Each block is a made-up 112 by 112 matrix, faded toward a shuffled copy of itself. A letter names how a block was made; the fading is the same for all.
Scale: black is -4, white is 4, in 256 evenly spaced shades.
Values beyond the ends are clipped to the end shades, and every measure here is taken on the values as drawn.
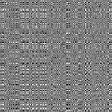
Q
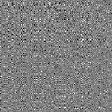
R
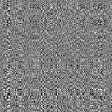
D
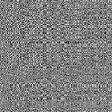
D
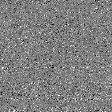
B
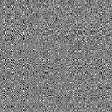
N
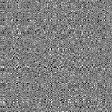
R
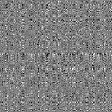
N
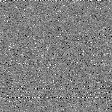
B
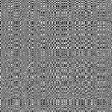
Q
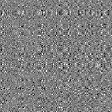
N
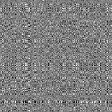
D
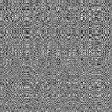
D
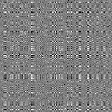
Q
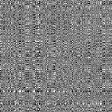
D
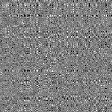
R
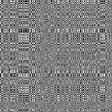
Q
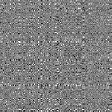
N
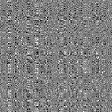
N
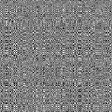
D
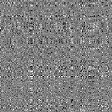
N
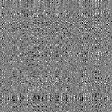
N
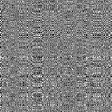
D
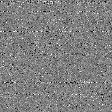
B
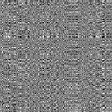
D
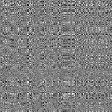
D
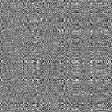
D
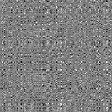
N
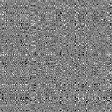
N
